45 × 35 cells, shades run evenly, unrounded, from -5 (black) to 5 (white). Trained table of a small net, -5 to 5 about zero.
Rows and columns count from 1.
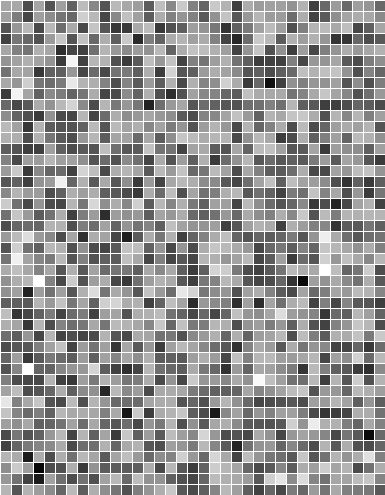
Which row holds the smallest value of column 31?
19
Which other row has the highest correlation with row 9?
3
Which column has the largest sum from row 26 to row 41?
16
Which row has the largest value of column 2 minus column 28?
26
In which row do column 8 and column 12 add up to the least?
22
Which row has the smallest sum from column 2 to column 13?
14
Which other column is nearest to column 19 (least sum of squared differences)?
5
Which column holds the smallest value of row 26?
28
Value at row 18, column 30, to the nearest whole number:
0
